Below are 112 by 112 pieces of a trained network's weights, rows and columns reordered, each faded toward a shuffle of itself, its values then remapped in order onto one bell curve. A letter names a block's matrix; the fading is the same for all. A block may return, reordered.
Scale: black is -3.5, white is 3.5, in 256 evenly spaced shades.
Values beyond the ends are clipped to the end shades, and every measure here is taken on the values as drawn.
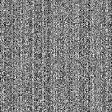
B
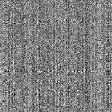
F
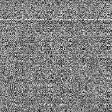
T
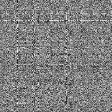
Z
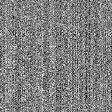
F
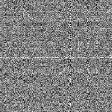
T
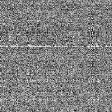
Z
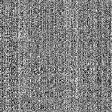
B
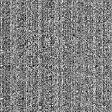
B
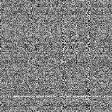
T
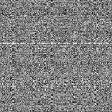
Z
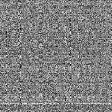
T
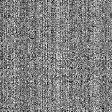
B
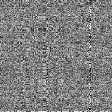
Z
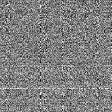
T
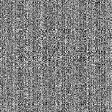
B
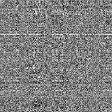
Z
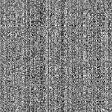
B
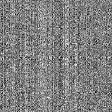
B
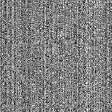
B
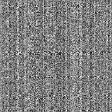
B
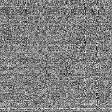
T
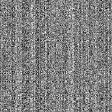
B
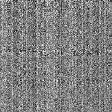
B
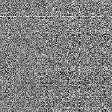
T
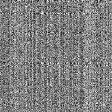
B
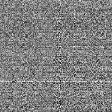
T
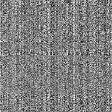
B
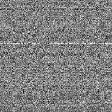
T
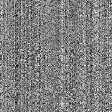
F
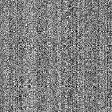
F
